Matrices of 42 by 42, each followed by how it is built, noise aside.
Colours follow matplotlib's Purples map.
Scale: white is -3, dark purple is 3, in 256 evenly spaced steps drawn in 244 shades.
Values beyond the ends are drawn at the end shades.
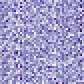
repeating rows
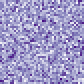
noise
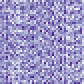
repeating rows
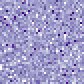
sparse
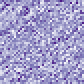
Hankel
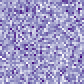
noise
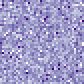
sparse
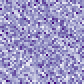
Toeplitz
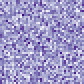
noise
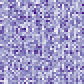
blocks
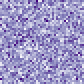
noise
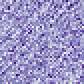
Hankel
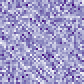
Toeplitz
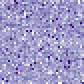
sparse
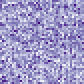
blocks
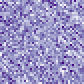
Toeplitz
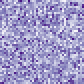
blocks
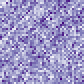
Hankel
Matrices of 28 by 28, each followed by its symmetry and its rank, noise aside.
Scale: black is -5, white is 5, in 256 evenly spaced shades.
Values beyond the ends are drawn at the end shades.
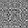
no symmetry, rank three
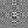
no symmetry, rank two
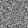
antisymmetric, rank four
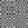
no symmetry, rank two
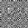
symmetric, rank three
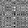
no symmetry, rank two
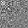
symmetric, rank four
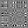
antisymmetric, rank two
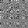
symmetric, rank two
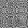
antisymmetric, rank four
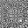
symmetric, rank four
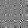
antisymmetric, rank two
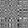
antisymmetric, rank two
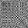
symmetric, rank three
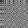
symmetric, rank two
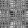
no symmetry, rank two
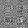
no symmetry, rank three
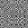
symmetric, rank three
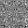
antisymmetric, rank four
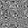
antisymmetric, rank four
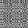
antisymmetric, rank two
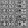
no symmetry, rank three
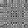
symmetric, rank two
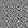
no symmetry, rank two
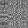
no symmetry, rank three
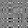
no symmetry, rank two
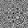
symmetric, rank four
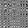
no symmetry, rank three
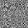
no symmetry, rank four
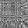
antisymmetric, rank four
